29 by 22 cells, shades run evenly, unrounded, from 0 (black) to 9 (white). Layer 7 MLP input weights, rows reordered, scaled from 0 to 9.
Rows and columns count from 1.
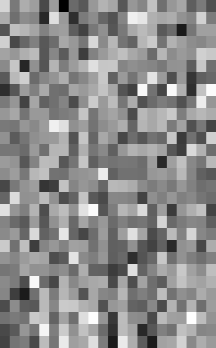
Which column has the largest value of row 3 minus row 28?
15
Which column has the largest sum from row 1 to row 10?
21
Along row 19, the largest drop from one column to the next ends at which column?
18
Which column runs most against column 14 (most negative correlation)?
8
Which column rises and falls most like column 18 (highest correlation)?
22
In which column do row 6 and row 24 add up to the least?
3
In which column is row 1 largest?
1
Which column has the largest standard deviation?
7
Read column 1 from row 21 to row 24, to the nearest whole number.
7 5 4 5
